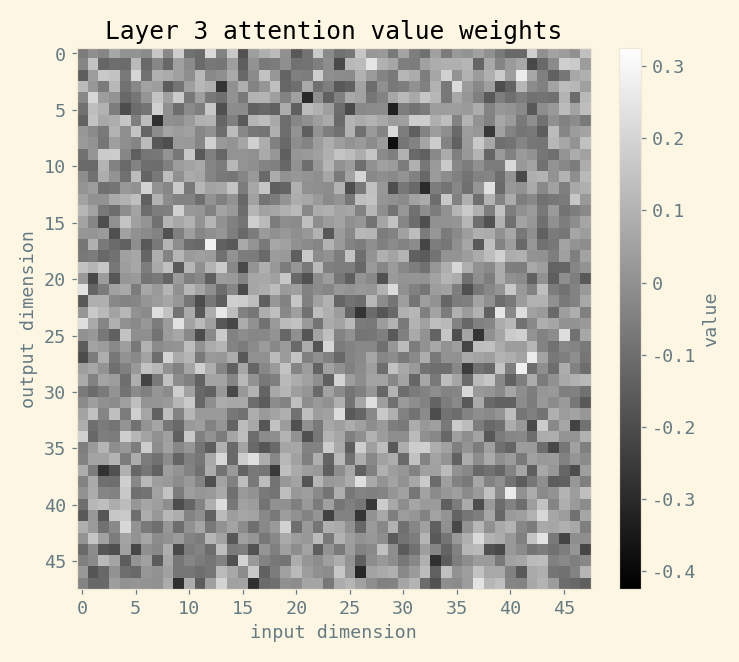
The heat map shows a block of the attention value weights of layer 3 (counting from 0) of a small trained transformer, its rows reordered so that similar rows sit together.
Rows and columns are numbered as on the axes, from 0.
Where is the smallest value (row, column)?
8, 29
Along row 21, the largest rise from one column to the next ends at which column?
16
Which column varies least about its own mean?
30
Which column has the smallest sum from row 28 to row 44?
14
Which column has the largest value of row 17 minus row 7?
38
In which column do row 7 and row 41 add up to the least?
26
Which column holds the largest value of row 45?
15
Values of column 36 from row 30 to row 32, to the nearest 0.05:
0.2 -0.15 -0.05
